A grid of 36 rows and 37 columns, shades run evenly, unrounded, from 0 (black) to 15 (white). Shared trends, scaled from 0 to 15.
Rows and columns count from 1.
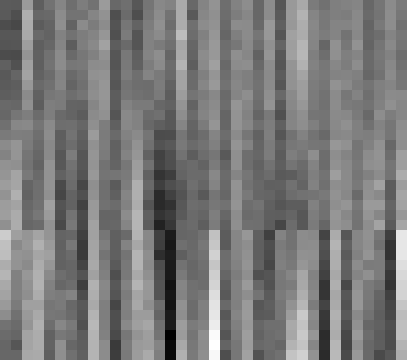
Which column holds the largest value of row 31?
20
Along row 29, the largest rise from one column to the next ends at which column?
37
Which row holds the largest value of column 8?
3
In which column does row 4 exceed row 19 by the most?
17
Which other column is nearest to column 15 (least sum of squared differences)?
8
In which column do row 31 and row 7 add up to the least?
16
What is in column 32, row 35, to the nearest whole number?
4
